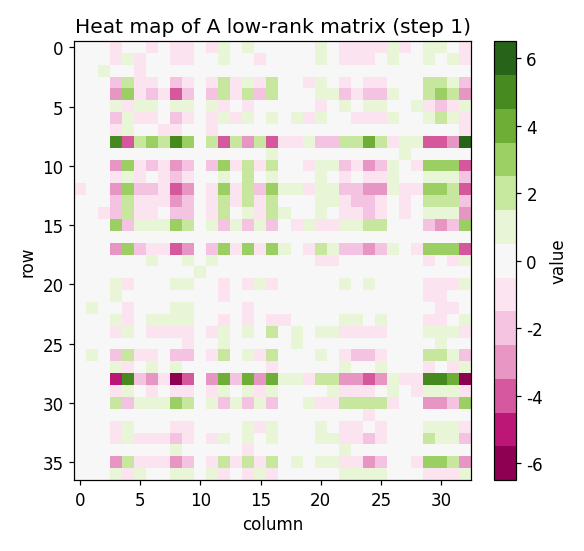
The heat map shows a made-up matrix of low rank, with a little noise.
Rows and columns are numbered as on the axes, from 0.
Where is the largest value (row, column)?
8, 32
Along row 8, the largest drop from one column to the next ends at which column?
4
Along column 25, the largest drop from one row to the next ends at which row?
28
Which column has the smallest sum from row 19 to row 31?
24
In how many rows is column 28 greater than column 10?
2
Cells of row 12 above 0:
12
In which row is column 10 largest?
19
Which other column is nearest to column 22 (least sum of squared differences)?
25
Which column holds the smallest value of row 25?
9
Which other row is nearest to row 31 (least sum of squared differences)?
16
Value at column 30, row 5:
-2
